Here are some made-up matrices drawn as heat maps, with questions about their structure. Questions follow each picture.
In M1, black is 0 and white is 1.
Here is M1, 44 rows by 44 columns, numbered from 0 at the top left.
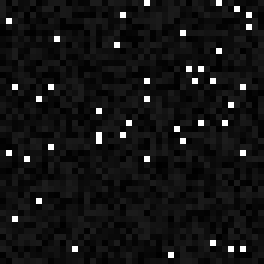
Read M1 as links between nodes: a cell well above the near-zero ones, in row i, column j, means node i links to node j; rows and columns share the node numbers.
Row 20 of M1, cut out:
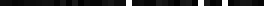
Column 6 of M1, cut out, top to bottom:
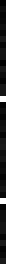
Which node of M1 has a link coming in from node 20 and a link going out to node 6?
node 33
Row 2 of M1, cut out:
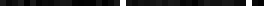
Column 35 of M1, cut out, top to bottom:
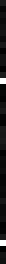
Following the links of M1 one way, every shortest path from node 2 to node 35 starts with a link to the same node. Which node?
node 41
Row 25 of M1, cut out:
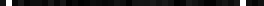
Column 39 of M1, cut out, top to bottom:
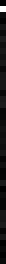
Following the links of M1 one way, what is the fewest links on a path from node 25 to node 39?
2
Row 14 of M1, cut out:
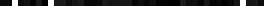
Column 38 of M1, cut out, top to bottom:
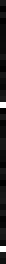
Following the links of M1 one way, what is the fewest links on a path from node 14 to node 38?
3
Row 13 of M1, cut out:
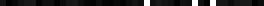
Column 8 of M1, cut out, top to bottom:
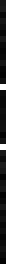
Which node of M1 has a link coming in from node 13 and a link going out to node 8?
node 24
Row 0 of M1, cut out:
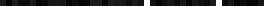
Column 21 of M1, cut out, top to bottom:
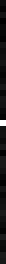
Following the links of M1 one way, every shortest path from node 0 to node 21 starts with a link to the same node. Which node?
node 36
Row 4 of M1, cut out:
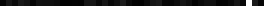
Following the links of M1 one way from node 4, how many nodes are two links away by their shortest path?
3
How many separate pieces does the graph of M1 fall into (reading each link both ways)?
8
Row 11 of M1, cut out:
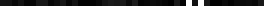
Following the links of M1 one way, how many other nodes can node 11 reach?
4
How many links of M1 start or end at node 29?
1
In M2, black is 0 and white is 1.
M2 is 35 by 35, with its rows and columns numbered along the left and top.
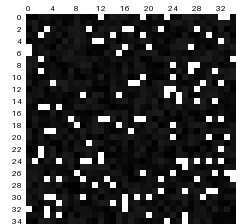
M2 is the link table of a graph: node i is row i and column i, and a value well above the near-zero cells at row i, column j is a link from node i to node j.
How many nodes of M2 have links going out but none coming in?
2
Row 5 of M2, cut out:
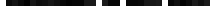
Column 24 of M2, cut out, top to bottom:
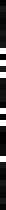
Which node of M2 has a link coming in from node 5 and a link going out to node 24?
node 20
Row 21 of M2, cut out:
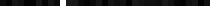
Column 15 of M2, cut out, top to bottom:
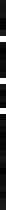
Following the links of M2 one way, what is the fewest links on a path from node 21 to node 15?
5
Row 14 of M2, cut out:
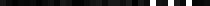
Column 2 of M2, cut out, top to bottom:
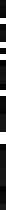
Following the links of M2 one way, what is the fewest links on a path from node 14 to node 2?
5
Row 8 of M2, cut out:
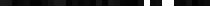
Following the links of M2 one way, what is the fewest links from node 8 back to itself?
3
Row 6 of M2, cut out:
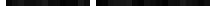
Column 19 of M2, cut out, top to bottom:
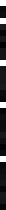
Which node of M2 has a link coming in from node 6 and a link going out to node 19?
node 0
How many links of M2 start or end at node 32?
9
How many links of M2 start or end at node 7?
3
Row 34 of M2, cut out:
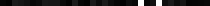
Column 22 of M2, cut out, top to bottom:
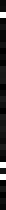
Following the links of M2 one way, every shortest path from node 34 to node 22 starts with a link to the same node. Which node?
node 23
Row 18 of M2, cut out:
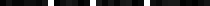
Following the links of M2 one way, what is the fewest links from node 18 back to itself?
3
